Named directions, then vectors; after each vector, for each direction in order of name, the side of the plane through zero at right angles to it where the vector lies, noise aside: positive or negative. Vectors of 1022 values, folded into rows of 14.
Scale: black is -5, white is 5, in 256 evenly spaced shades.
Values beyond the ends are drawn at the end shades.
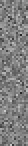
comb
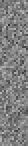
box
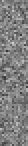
negative, positive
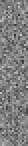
positive, negative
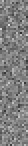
negative, negative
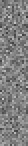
positive, negative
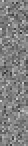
negative, negative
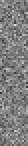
negative, positive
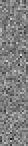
negative, negative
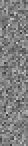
negative, negative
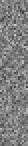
negative, positive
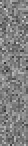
negative, negative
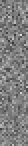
positive, negative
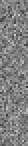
negative, positive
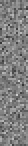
positive, positive
